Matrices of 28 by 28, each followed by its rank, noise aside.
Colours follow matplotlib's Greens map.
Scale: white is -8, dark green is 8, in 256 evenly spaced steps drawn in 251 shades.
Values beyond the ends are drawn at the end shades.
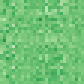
four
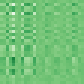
one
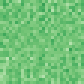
five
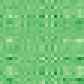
two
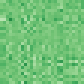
four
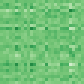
two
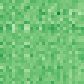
three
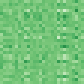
two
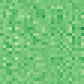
five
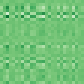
one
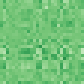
two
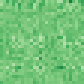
five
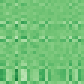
one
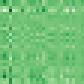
two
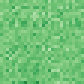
five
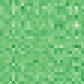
three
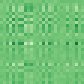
one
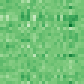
two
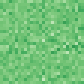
five
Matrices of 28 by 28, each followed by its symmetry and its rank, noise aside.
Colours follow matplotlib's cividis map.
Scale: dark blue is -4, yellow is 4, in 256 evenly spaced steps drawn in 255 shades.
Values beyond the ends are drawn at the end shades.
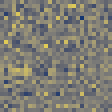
no symmetry, rank six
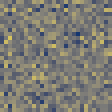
antisymmetric, rank six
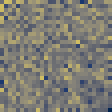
symmetric, rank seven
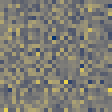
antisymmetric, rank six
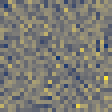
symmetric, rank eight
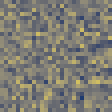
antisymmetric, rank six
